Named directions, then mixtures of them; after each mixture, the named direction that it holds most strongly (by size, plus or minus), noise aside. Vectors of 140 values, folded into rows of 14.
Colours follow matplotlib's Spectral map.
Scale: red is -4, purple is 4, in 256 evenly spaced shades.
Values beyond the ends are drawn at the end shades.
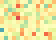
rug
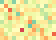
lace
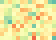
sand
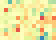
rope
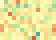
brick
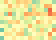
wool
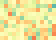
brick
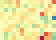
rope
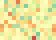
brick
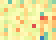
rope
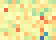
rope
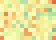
wool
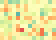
lace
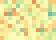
wool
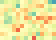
sand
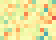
rope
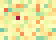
rug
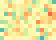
wool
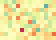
lace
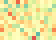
brick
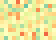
rug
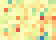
rope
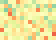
brick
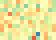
brick
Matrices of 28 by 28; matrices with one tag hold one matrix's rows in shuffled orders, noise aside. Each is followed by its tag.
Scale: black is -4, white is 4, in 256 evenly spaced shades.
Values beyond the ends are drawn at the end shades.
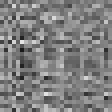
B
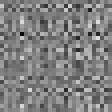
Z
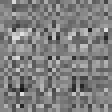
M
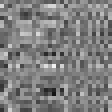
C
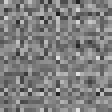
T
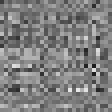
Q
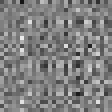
Z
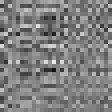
C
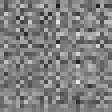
T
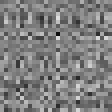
T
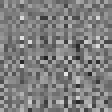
Z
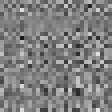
Z
